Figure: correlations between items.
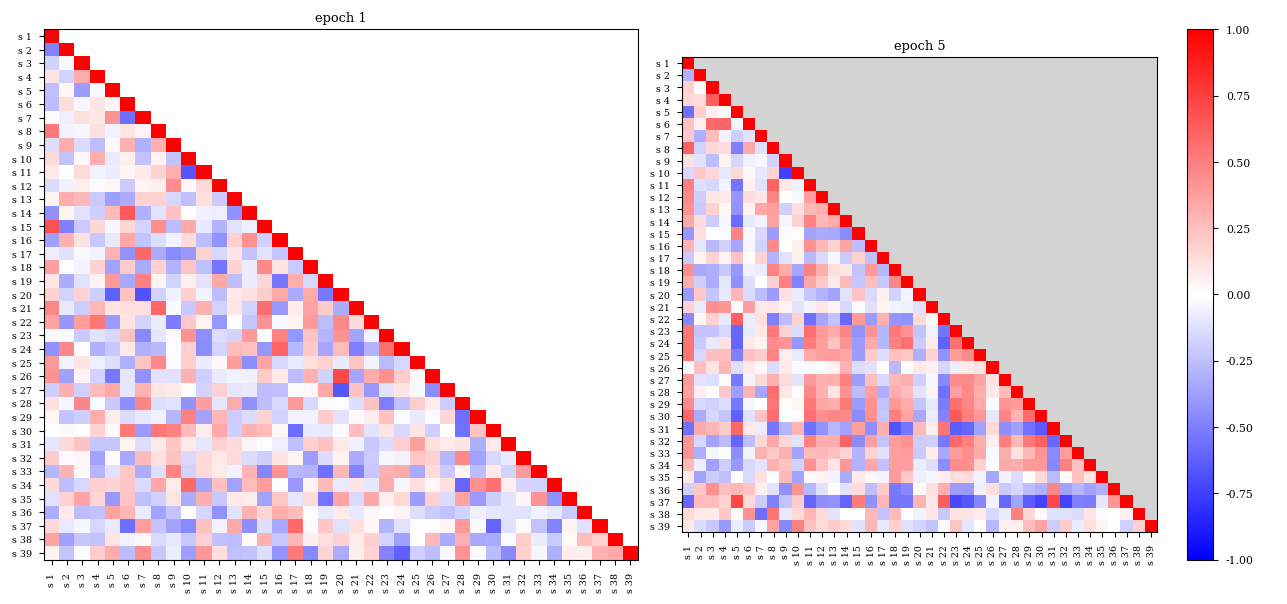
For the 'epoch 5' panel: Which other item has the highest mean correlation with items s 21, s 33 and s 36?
s 3
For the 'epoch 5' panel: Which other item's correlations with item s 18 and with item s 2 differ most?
s 31
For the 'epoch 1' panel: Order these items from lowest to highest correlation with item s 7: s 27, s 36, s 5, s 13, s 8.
s 36, s 8, s 13, s 27, s 5
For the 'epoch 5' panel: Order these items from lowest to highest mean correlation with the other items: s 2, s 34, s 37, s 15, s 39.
s 37, s 15, s 2, s 39, s 34
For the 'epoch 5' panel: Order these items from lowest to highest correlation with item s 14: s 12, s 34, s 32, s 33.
s 33, s 12, s 34, s 32
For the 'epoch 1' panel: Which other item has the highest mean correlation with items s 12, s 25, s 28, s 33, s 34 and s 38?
s 32
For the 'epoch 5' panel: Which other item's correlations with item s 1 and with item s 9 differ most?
s 8
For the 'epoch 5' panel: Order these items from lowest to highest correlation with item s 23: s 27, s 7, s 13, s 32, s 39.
s 7, s 39, s 13, s 27, s 32
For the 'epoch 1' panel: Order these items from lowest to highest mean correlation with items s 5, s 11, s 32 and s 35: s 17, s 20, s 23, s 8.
s 23, s 20, s 8, s 17
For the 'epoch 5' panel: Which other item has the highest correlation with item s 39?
s 10
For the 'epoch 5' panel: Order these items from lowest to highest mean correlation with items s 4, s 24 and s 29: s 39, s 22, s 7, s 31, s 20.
s 22, s 31, s 20, s 39, s 7
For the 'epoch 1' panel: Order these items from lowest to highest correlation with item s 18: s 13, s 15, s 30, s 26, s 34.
s 30, s 34, s 13, s 26, s 15
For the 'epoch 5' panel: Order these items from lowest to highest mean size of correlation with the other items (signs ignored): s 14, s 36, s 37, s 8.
s 36, s 14, s 8, s 37
